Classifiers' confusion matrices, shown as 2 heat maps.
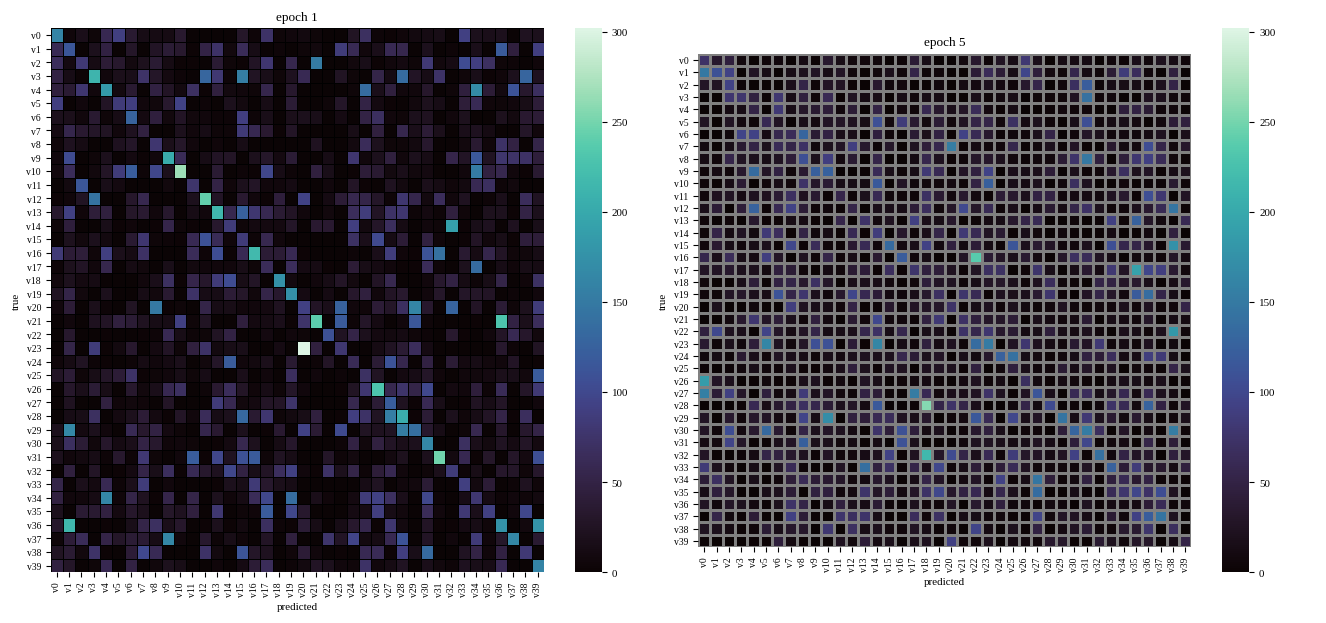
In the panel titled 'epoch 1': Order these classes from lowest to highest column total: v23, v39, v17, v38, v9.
v23, v38, v9, v17, v39
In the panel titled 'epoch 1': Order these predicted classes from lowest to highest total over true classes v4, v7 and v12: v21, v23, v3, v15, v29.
v21, v23, v29, v15, v3
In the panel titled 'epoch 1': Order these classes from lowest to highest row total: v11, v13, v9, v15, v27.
v11, v27, v15, v9, v13
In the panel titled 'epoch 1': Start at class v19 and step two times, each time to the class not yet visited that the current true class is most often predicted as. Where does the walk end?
v2
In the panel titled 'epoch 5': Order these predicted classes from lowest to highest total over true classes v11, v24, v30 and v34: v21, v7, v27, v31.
v21, v7, v27, v31
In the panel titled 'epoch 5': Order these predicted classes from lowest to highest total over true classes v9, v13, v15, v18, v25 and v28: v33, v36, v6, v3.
v3, v6, v36, v33
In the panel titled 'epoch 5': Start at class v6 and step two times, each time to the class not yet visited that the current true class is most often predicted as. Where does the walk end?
v31
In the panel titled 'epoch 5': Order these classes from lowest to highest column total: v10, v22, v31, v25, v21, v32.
v32, v21, v25, v10, v31, v22
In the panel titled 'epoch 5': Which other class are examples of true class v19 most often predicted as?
v36
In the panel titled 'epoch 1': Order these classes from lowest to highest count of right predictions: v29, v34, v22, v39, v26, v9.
v34, v22, v29, v39, v9, v26
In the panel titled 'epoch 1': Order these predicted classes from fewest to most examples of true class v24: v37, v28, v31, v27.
v31, v37, v28, v27
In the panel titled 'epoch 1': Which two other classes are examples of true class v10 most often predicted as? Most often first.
v34, v6
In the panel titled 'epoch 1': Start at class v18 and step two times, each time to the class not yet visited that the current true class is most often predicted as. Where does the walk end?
v32
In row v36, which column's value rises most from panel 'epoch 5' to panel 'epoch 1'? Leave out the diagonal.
v1
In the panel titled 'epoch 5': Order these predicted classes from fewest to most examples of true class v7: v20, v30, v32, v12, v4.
v32, v30, v4, v12, v20
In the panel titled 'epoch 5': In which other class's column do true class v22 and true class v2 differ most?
v38
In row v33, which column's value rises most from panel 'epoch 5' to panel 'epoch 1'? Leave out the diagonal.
v16
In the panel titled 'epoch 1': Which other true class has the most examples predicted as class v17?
v35
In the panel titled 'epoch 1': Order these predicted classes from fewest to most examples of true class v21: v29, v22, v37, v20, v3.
v22, v3, v37, v20, v29
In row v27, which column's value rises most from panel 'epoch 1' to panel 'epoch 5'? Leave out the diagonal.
v0
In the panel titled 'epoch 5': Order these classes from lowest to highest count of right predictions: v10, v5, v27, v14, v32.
v10, v5, v14, v27, v32
